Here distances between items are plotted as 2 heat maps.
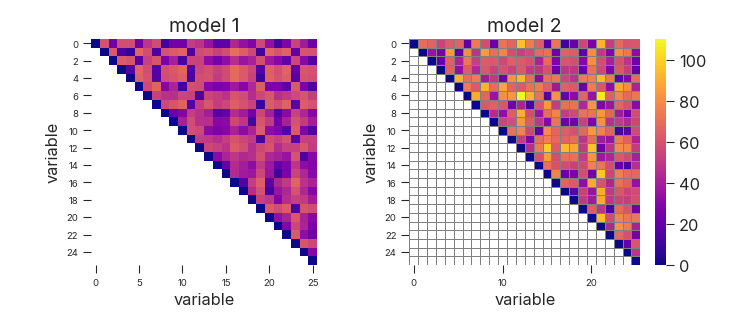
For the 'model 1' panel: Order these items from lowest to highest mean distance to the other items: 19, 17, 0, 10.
0, 10, 17, 19
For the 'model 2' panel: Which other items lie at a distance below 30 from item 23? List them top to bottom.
4, 10, 14, 24
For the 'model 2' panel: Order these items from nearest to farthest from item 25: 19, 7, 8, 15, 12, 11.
19, 7, 11, 12, 8, 15
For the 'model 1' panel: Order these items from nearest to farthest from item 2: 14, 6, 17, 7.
14, 17, 6, 7
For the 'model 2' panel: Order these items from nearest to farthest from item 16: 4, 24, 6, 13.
13, 24, 4, 6
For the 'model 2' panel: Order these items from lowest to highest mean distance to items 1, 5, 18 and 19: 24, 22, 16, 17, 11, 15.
22, 16, 17, 15, 11, 24
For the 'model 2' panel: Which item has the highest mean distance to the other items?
12
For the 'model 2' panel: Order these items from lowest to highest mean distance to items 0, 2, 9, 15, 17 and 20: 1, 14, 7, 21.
14, 1, 7, 21
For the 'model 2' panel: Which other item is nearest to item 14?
24
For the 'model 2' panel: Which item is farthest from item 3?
20
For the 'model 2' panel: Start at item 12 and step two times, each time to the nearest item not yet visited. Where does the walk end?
7
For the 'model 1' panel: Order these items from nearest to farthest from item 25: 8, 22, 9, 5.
5, 22, 8, 9
